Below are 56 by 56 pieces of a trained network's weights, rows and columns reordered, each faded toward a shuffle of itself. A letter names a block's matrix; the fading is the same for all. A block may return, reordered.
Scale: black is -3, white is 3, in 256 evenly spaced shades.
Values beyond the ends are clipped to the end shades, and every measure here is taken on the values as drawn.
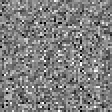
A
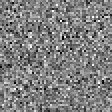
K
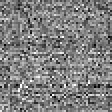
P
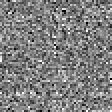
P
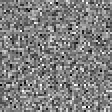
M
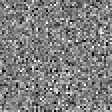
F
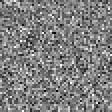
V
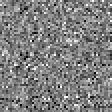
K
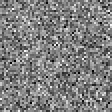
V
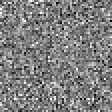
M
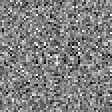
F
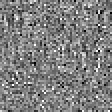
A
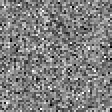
M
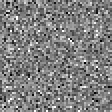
F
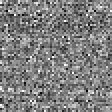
P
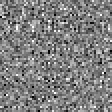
F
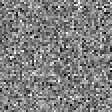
M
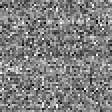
P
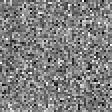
M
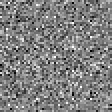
F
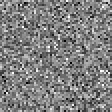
V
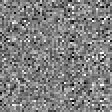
A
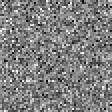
M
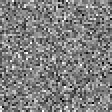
V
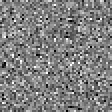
F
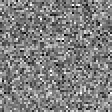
V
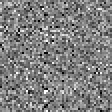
F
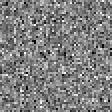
F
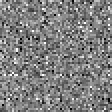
K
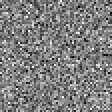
V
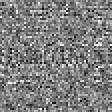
P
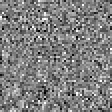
F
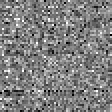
A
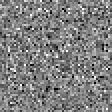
K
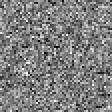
V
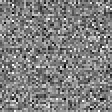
P
